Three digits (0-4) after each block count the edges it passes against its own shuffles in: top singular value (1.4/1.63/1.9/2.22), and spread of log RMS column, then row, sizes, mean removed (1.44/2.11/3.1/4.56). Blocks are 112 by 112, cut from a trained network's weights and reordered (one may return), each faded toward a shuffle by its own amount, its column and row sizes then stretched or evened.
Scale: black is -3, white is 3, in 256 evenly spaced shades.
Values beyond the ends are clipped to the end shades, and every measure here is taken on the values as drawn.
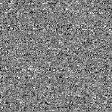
0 1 3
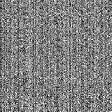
4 0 1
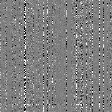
2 4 0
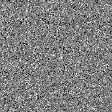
1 1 0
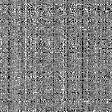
4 2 3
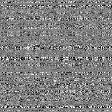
4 1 4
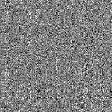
3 2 0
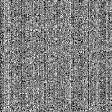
4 1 1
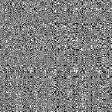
3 3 3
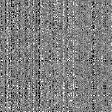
4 3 2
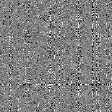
3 3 1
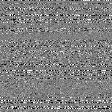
2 0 4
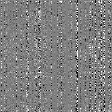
2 4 2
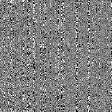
1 4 1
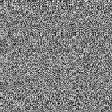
4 0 2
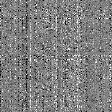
3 3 2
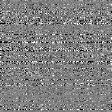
3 2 4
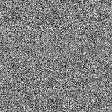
2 0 1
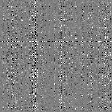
2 3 2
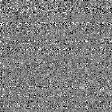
0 2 3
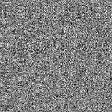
3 1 1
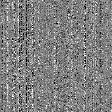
3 3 0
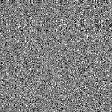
3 1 1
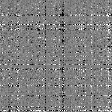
3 3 3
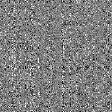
1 3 1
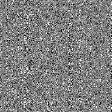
1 3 1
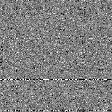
4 0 2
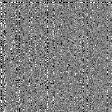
3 3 1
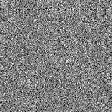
3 0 0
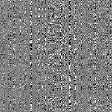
4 4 2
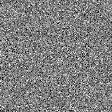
0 1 1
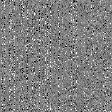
0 3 0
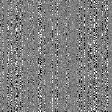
1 4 0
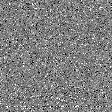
0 0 1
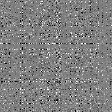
1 3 3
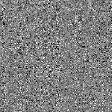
2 2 1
